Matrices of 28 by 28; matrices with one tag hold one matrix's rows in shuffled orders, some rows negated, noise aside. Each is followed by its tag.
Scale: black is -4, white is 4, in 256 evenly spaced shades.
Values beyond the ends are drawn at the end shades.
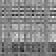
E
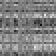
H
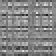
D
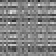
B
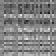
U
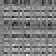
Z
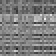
H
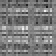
D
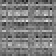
D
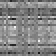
B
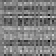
U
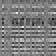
E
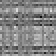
H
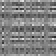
E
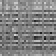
H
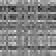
B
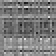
U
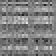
D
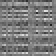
D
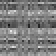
B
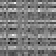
B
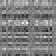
D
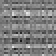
Z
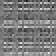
U
